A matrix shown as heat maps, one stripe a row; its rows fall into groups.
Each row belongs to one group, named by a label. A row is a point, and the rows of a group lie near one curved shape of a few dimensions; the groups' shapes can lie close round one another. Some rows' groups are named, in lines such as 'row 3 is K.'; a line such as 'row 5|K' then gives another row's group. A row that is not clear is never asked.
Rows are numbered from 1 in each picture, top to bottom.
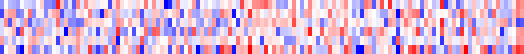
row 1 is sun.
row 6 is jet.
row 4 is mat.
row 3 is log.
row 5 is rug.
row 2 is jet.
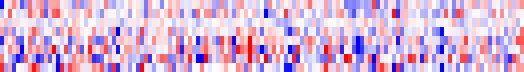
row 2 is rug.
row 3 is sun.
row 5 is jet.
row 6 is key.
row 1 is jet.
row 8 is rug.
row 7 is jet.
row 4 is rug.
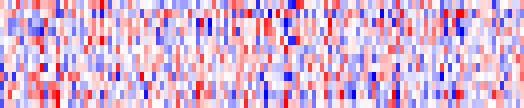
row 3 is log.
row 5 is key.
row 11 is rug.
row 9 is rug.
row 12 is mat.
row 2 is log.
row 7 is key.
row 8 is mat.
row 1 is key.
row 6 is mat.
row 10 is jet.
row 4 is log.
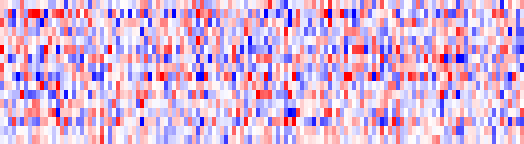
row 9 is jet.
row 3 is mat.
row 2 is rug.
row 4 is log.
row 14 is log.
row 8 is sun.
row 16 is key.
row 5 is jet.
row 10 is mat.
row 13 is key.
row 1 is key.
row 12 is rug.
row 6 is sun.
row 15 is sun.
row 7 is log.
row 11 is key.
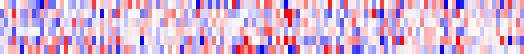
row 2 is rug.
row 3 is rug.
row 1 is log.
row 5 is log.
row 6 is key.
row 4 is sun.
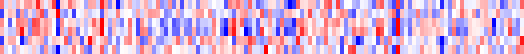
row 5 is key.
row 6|rug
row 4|key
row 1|key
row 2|mat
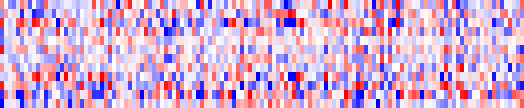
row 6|sun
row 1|log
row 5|key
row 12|key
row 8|log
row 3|key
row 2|log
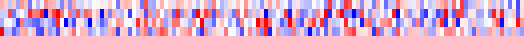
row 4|jet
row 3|key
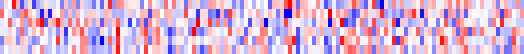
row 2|mat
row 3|rug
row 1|rug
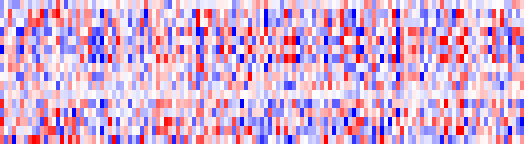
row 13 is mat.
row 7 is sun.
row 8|jet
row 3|rug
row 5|sun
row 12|jet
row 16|rug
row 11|jet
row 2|rug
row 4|jet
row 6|jet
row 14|sun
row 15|log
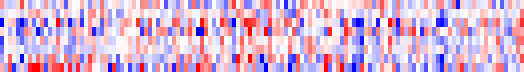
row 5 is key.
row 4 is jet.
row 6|key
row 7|key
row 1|key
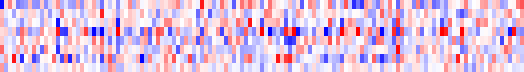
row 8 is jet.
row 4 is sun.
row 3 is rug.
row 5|key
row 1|key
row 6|sun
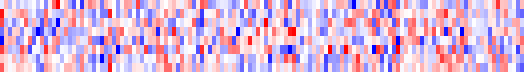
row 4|log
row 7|sun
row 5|jet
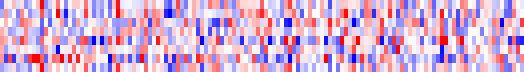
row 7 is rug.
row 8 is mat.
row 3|mat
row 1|mat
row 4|log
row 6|rug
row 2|sun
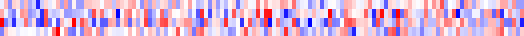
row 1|log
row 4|mat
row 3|jet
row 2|log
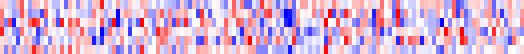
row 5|jet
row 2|log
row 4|jet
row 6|rug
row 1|key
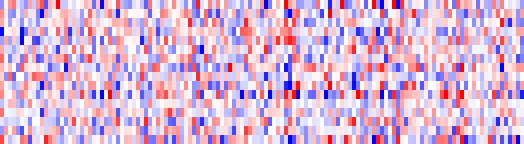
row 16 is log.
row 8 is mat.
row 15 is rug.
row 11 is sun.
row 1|rug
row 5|log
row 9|rug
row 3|mat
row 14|mat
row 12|rug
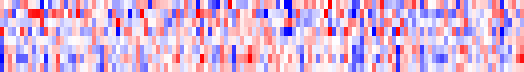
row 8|jet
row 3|mat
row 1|mat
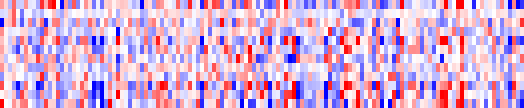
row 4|log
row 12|sun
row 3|jet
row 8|log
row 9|mat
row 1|log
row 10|jet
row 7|key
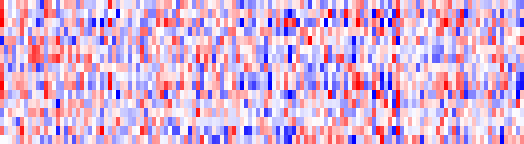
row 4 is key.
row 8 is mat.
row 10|sun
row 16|mat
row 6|rug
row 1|sun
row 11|log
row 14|sun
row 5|jet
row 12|rug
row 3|sun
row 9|sun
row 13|rug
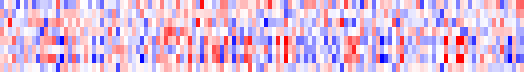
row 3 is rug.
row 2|rug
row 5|log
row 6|mat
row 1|key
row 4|sun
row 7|log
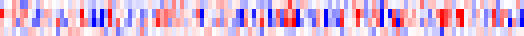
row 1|rug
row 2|sun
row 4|rug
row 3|sun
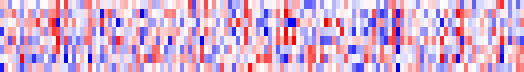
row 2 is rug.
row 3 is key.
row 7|key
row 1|mat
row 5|log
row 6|mat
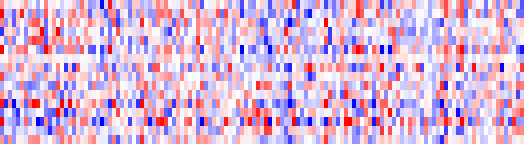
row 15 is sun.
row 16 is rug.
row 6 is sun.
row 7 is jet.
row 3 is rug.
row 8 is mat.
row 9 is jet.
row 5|rug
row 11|log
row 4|mat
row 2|jet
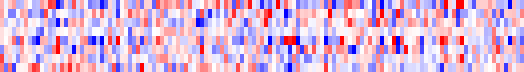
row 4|sun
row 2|log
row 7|jet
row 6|mat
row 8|rug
